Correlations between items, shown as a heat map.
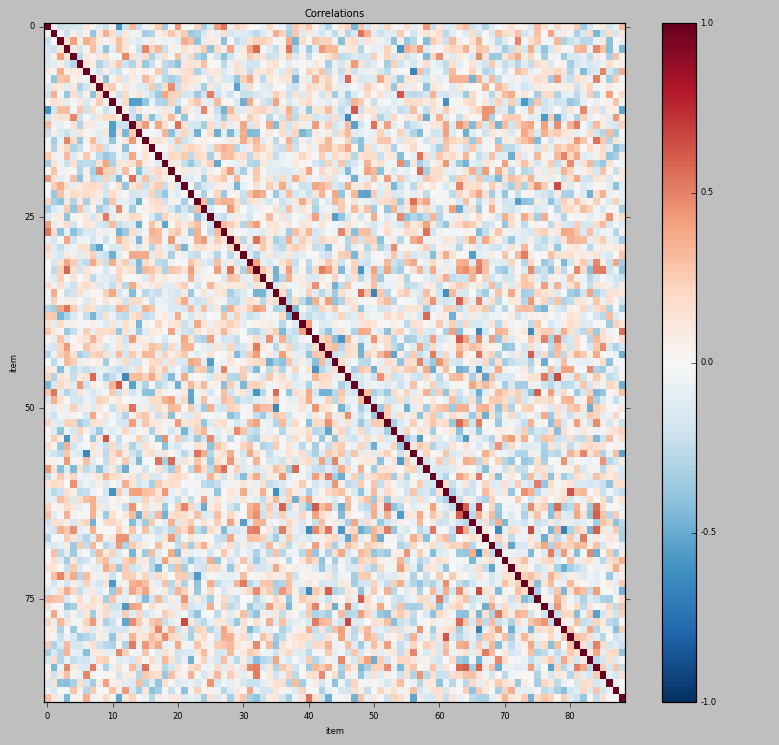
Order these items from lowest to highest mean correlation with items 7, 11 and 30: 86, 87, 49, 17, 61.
86, 49, 17, 87, 61
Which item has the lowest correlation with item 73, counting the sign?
10
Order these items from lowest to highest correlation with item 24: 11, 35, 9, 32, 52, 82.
52, 9, 32, 35, 82, 11
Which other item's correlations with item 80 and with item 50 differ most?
45
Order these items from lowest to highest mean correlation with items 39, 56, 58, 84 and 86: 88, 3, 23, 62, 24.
88, 62, 3, 24, 23
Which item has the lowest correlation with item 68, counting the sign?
71
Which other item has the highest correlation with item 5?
47
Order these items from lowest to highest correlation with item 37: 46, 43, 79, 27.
27, 79, 46, 43
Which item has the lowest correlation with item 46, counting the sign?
12
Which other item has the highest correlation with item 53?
29
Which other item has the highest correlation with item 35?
48
